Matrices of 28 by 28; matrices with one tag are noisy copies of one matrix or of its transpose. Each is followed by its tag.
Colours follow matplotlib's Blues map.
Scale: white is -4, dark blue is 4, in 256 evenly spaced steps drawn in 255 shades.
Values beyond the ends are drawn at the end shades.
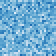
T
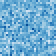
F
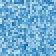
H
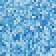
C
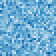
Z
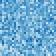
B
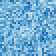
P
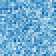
F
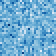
P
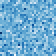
Z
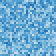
B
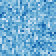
P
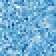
H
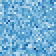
H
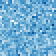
C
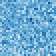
B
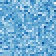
Z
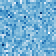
T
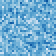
P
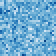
T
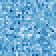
P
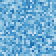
B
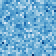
Z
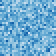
C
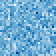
C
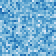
T
